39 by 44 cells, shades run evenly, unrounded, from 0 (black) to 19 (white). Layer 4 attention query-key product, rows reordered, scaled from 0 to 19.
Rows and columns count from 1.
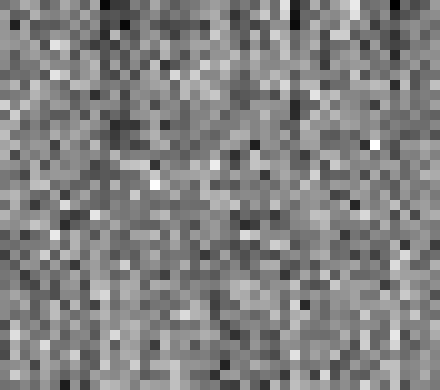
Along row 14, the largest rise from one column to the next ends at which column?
31
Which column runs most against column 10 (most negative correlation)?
6
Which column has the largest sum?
32
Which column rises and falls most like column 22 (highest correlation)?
29
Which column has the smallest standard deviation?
43
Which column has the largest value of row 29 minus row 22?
24
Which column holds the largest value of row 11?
1
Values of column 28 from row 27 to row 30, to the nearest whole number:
13 9 11 11
